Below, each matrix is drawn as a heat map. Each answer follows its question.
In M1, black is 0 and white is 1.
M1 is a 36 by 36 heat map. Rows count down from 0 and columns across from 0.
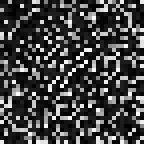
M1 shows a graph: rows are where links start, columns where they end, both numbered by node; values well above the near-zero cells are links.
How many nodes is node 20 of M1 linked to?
9
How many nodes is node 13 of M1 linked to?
9
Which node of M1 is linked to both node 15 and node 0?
node 9
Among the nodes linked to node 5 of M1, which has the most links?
node 16
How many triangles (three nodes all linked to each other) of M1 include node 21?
7
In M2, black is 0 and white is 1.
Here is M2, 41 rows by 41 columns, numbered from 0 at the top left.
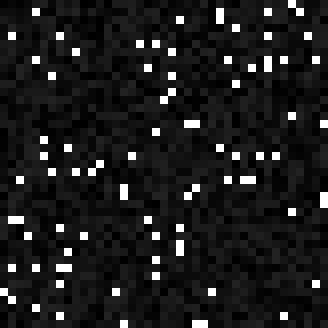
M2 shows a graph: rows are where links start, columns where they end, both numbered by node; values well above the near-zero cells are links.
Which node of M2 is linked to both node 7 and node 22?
node 28
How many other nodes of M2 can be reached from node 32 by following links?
8
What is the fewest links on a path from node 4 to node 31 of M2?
3
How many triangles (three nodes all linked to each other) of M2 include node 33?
2
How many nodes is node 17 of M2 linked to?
1
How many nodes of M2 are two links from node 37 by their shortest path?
3
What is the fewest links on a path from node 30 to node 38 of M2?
5
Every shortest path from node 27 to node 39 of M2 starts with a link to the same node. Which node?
node 1
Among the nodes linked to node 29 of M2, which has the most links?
node 19
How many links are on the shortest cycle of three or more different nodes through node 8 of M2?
5
